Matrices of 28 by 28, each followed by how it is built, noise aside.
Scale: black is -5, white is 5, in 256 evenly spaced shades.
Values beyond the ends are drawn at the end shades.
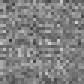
blocks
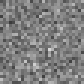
noise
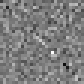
diagonal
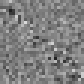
banded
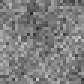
smooth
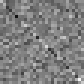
diagonal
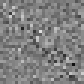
banded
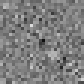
banded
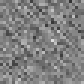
Toeplitz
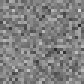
noise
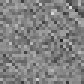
Toeplitz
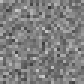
noise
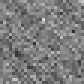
Toeplitz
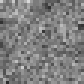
smooth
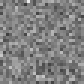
blocks
